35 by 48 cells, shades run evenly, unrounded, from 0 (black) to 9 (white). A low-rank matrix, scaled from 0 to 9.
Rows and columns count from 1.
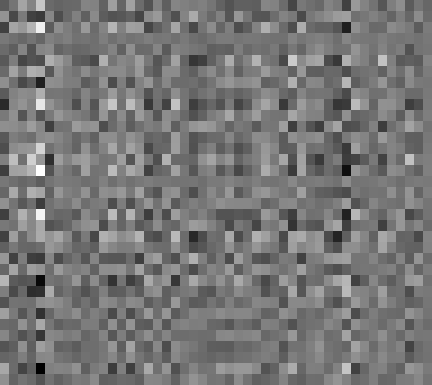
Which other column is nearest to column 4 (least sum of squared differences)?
2
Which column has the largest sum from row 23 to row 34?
39
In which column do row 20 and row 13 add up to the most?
5
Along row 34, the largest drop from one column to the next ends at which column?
40
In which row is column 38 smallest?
22
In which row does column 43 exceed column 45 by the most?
6
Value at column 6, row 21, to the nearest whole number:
3
